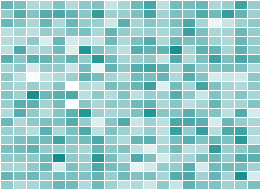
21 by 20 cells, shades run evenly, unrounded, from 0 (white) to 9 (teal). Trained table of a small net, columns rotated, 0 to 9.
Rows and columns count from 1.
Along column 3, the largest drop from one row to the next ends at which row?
8
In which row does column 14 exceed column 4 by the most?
6
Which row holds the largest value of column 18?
2
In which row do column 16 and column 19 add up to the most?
15
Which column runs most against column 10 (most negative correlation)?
11
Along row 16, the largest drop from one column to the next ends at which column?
20
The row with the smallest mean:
9
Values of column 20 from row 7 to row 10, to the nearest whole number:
6 3 4 4
